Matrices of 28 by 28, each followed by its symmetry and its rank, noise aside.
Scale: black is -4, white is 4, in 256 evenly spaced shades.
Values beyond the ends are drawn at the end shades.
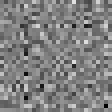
no symmetry, rank four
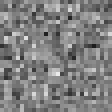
antisymmetric, rank four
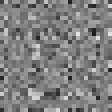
no symmetry, rank four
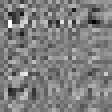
no symmetry, rank three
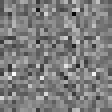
no symmetry, rank four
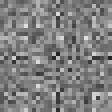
symmetric, rank five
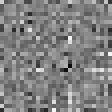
symmetric, rank four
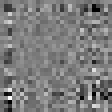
no symmetry, rank three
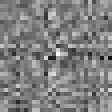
no symmetry, rank five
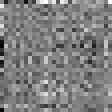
antisymmetric, rank four
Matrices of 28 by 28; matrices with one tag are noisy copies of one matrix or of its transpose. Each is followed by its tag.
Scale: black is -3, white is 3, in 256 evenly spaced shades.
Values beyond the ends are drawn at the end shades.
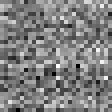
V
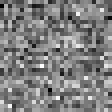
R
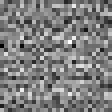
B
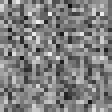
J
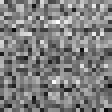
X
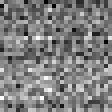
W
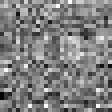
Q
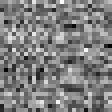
J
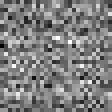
B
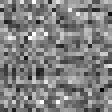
J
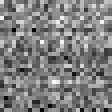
X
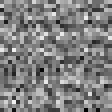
J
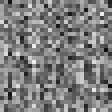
J
